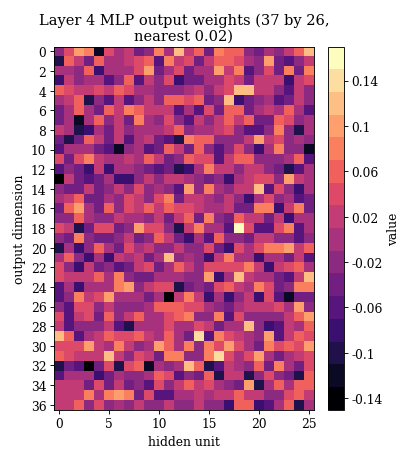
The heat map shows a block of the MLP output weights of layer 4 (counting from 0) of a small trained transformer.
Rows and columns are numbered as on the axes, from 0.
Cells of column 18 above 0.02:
16
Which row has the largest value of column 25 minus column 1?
27
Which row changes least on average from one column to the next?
4
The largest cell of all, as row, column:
18, 18
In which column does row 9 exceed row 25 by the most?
20
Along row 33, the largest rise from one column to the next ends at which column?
25
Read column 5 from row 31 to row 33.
0.12 0.04 -0.04
